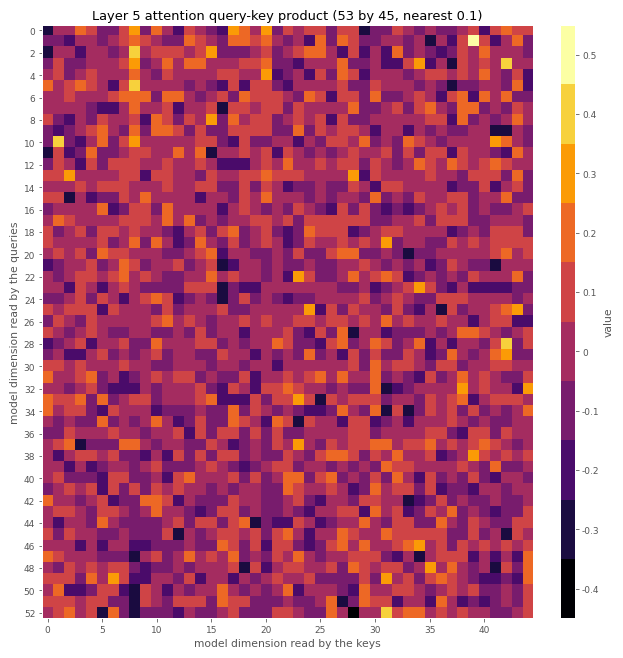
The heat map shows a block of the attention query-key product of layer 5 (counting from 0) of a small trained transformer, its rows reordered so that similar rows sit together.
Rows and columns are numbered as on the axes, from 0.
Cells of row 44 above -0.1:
25
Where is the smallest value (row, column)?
52, 28
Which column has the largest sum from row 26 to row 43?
30
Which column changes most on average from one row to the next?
42
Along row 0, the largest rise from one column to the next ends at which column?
17
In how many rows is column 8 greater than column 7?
19
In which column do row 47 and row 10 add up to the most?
1
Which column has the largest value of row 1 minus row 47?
39
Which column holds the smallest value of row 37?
3
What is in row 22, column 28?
0.2
